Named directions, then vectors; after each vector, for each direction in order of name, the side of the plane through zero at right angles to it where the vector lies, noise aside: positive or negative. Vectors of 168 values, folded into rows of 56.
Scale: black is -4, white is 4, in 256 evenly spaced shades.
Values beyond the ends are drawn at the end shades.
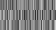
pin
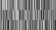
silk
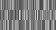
negative, negative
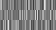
negative, negative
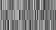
positive, positive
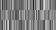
negative, negative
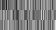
positive, negative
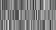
negative, negative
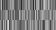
negative, negative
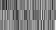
positive, negative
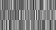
negative, negative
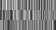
negative, positive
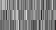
negative, positive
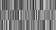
negative, negative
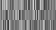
positive, positive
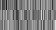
positive, negative
